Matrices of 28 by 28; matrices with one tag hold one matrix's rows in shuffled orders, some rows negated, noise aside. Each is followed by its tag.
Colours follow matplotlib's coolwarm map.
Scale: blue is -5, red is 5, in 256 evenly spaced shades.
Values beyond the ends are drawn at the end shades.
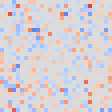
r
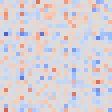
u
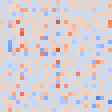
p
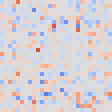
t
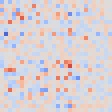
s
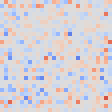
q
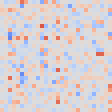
p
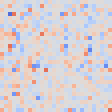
r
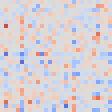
u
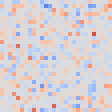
t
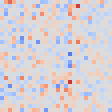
s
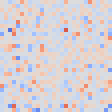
r
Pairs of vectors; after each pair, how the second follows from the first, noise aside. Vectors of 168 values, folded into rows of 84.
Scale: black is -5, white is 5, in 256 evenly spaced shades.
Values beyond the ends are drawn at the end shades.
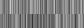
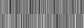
negated, partly zeroed.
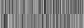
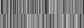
wrapped around.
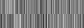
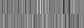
reversed, negated, partly zeroed.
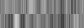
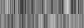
reversed.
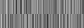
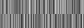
wrapped around.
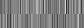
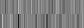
reversed, negated, partly zeroed.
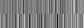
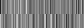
wrapped around.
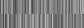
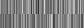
reversed, negated.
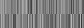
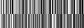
reversed, negated, scaled up.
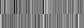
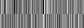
copied.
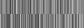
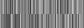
copied.
